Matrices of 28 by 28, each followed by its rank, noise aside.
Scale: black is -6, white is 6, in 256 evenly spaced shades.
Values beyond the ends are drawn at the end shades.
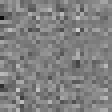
four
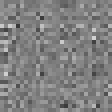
four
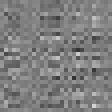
three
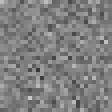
eight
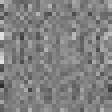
four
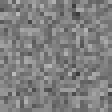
eight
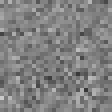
eight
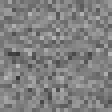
eight
